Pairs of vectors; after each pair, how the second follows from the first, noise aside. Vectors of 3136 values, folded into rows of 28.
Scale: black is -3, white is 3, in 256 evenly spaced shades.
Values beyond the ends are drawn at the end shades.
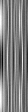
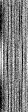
negated.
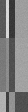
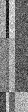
negated.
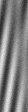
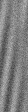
negated, shrunk.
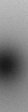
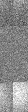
wrapped around, negated, partly zeroed.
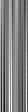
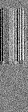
wrapped around, negated, partly zeroed.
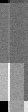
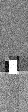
wrapped around, negated, partly zeroed.
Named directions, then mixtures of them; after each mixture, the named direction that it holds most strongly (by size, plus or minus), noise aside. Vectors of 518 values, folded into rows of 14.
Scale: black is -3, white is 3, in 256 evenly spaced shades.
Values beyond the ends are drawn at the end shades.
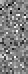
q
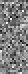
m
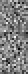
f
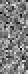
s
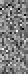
q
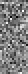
m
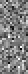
s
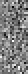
f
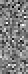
m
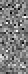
q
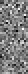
q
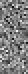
f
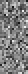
s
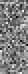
m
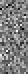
q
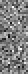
f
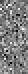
q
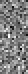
s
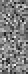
f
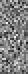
f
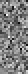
s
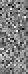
q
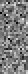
s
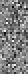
f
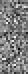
f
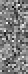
f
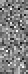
q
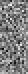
f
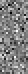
q
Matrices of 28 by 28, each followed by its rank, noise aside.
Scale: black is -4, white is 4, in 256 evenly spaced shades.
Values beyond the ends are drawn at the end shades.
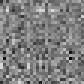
five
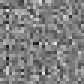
six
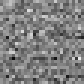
six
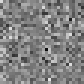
seven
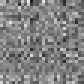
four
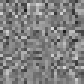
four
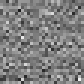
five
